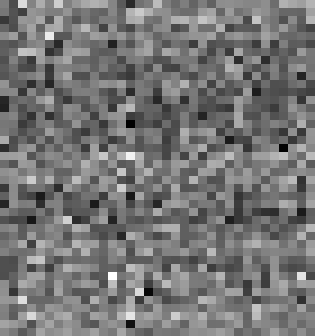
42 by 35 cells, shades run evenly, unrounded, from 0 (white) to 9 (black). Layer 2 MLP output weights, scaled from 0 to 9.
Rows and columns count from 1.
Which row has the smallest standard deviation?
42
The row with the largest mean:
28
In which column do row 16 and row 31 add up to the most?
15
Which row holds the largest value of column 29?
12
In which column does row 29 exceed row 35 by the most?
13
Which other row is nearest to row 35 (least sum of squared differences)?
21
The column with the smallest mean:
16
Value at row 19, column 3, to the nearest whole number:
4
